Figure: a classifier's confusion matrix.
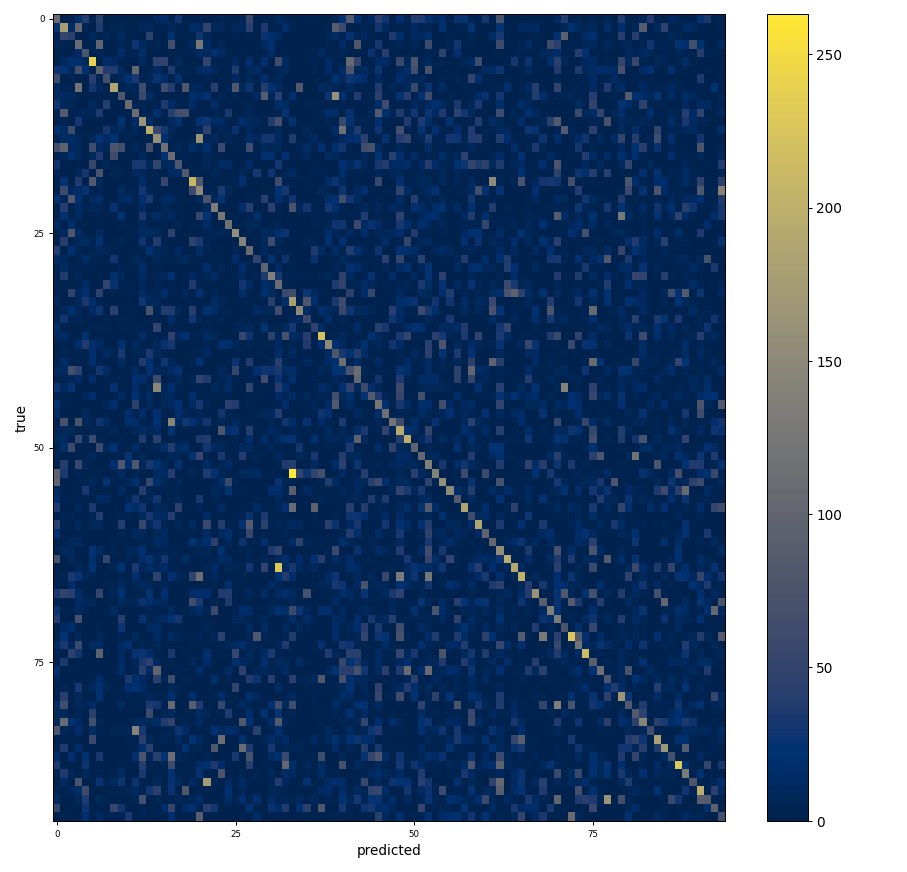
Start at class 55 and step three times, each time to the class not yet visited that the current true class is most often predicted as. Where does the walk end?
79
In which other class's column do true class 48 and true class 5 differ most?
41
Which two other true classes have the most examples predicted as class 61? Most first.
19, 40
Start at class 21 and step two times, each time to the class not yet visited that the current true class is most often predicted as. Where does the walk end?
71
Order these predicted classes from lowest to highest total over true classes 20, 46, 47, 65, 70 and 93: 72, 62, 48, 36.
36, 62, 72, 48
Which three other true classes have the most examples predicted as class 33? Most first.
53, 57, 55
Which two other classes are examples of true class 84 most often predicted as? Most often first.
23, 65
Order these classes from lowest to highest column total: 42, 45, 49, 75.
49, 42, 45, 75
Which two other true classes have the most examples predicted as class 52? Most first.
65, 76
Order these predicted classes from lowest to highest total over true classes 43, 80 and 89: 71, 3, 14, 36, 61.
36, 61, 3, 71, 14
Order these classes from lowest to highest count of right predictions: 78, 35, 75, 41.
78, 35, 41, 75
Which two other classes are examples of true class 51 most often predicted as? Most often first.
81, 76
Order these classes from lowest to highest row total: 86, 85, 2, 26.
2, 26, 85, 86
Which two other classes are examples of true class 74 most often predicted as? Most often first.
6, 54
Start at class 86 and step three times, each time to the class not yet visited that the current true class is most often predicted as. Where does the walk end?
3
